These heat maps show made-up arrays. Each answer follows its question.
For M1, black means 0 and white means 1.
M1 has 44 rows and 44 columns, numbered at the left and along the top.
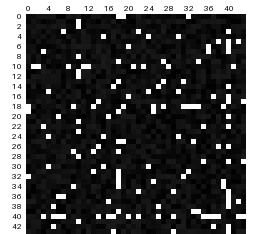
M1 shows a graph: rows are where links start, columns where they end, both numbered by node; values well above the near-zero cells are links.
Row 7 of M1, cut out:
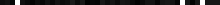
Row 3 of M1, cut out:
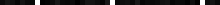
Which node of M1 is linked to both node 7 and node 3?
node 40
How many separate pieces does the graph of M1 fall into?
4
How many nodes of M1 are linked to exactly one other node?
9
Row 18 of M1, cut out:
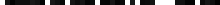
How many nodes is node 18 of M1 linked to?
11
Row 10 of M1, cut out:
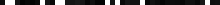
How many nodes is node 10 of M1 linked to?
9
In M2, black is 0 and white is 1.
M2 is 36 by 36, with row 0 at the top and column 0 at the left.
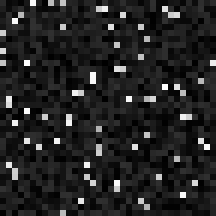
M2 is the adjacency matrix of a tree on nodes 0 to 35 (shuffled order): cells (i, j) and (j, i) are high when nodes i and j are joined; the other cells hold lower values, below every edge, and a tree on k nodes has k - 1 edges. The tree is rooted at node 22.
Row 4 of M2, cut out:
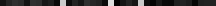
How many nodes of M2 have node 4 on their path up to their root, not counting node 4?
6
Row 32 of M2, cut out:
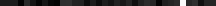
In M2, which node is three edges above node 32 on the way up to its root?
11
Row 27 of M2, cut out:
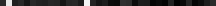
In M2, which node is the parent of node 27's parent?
16
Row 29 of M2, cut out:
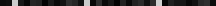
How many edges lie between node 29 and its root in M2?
6
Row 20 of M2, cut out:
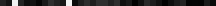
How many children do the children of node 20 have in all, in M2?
1
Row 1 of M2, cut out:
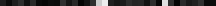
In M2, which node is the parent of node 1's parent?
24
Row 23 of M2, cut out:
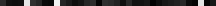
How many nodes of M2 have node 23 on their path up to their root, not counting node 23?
8
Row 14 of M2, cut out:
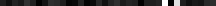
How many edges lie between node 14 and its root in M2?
5
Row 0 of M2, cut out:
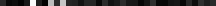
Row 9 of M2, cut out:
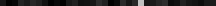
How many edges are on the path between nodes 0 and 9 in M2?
4
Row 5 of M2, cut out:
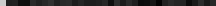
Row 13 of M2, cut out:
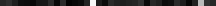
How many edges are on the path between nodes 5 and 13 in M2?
6
